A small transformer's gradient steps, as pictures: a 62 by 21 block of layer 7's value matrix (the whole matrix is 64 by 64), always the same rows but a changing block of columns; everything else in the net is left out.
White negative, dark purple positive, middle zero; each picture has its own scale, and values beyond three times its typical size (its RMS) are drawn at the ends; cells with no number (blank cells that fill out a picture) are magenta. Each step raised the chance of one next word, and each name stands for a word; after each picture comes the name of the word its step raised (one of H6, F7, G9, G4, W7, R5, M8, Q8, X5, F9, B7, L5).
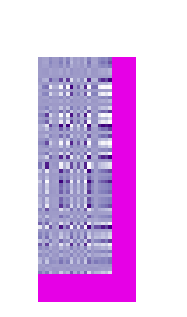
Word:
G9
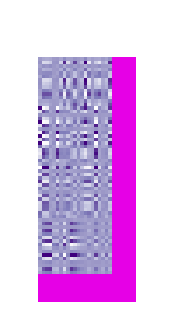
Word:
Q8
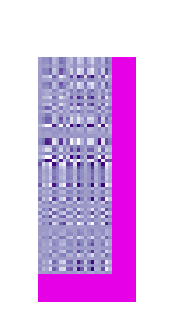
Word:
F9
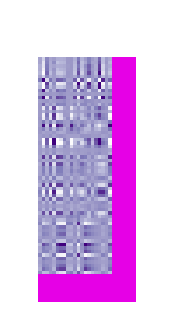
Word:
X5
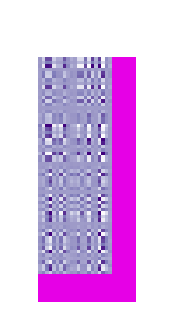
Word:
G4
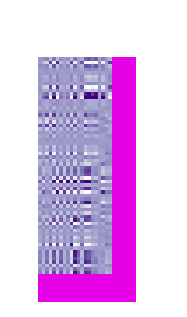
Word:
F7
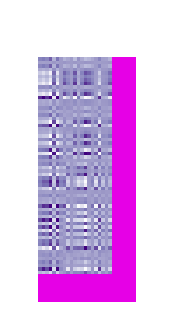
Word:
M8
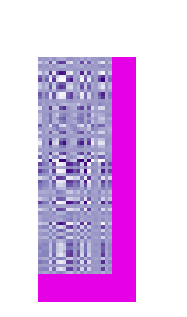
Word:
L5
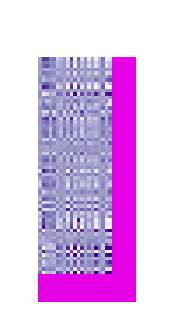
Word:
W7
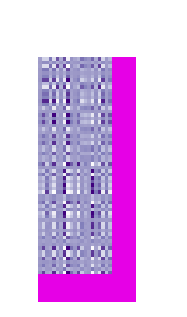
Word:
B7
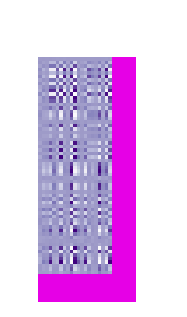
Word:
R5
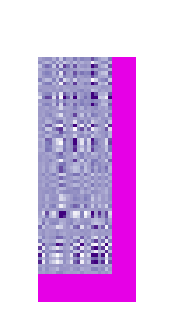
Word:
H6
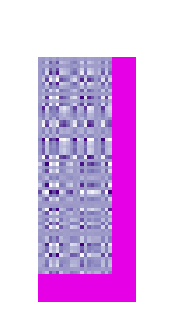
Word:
X5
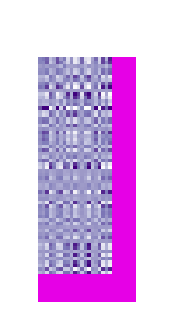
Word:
W7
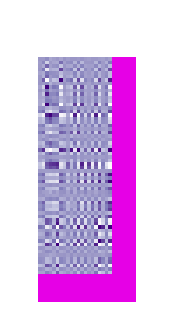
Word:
G9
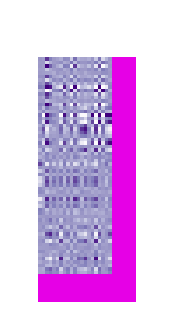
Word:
G9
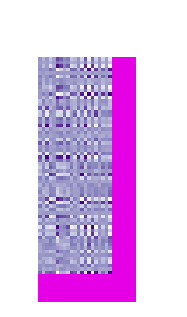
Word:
R5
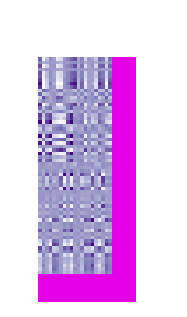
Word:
M8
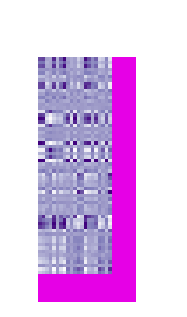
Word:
F9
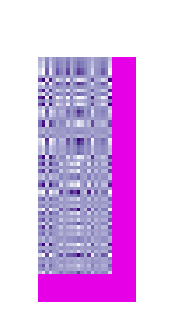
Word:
X5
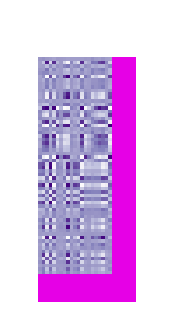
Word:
Q8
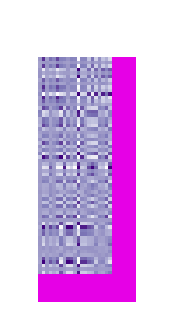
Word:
R5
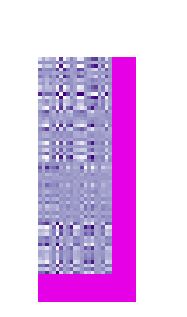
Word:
R5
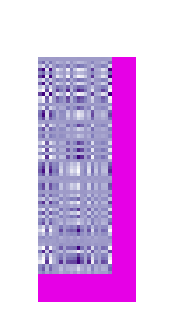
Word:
R5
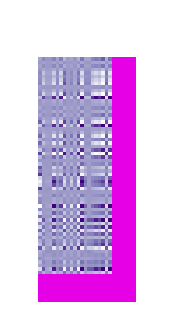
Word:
M8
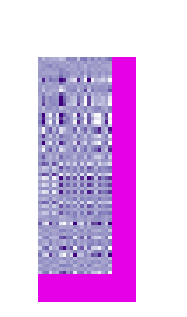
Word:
B7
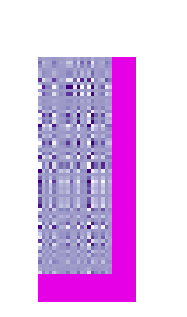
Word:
G9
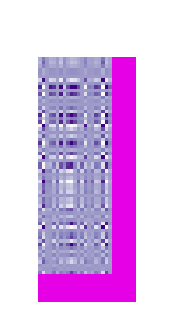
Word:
G9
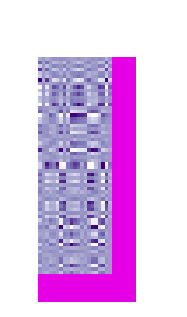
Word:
G9
